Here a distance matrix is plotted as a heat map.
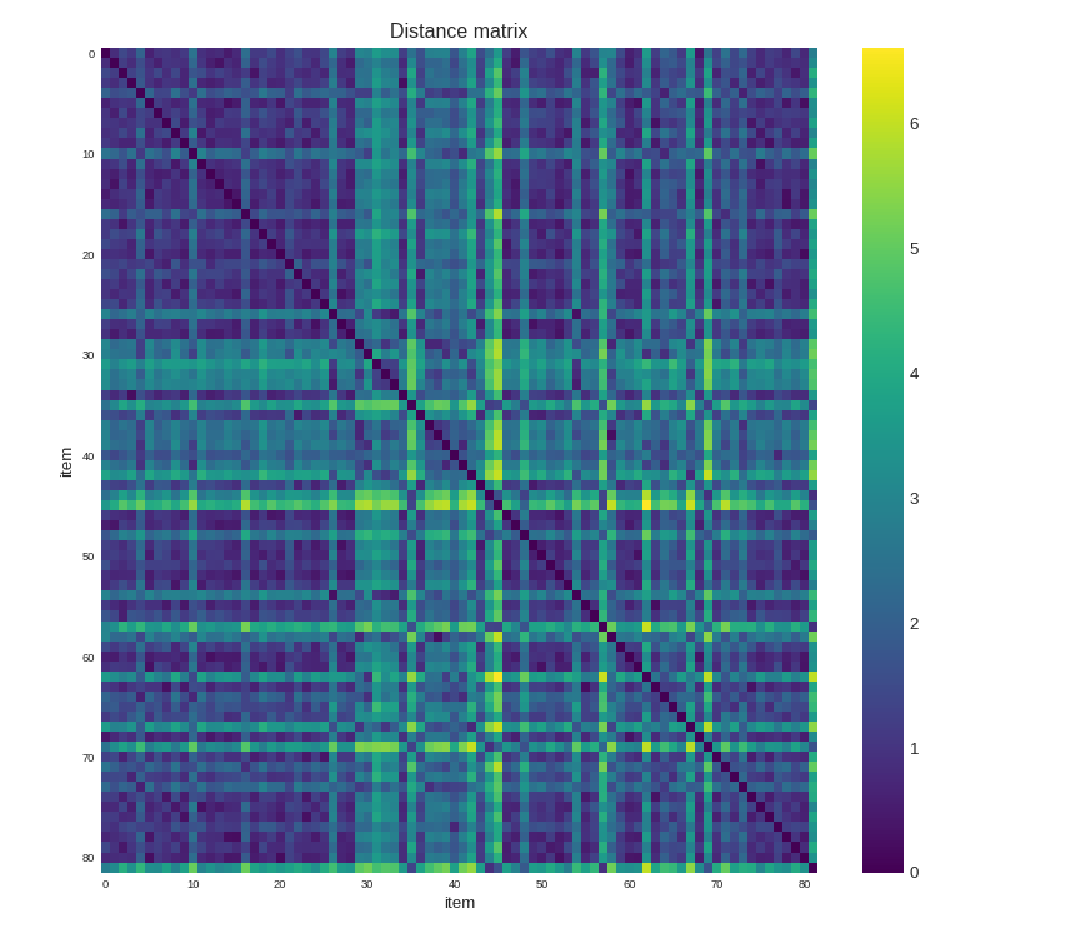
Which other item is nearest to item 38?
58
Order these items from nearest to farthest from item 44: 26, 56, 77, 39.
77, 56, 26, 39
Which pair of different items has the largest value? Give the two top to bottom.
45, 62
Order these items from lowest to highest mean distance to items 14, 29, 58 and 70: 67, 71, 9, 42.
9, 71, 67, 42
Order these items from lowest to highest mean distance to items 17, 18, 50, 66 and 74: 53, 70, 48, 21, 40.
70, 53, 21, 40, 48
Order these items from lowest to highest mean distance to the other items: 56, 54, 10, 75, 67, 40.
75, 56, 40, 10, 54, 67
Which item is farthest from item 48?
62
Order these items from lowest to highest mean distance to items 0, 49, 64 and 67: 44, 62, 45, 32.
32, 62, 44, 45
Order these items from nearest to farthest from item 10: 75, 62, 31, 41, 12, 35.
41, 62, 12, 75, 31, 35
